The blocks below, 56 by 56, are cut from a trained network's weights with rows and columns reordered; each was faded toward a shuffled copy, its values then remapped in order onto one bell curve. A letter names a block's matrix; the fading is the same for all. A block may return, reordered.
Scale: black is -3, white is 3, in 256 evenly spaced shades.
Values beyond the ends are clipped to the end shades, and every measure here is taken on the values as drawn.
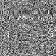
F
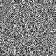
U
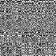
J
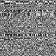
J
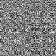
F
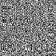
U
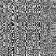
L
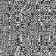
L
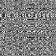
J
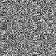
F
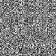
F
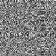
F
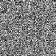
F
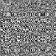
J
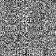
F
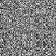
F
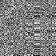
L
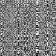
L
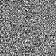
U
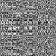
L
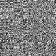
U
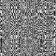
L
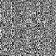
J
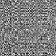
L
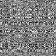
J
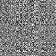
J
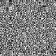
F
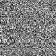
U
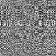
L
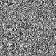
U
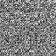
U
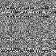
J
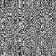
L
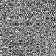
F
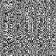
J
